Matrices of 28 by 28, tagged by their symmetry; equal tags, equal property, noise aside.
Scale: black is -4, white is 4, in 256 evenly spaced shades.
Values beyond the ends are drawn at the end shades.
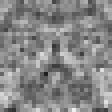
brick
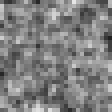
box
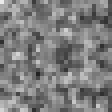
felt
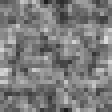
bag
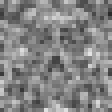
brick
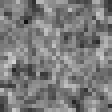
bag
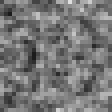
felt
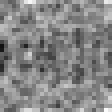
felt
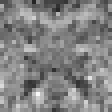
brick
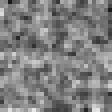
box
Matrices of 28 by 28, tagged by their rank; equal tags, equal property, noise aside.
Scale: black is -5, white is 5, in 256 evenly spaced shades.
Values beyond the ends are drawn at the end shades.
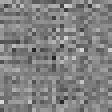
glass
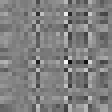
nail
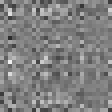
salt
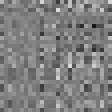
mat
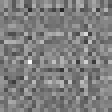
mat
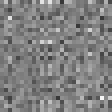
mat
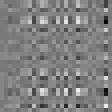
nail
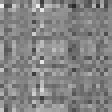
mat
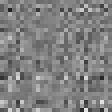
salt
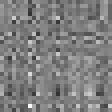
mat
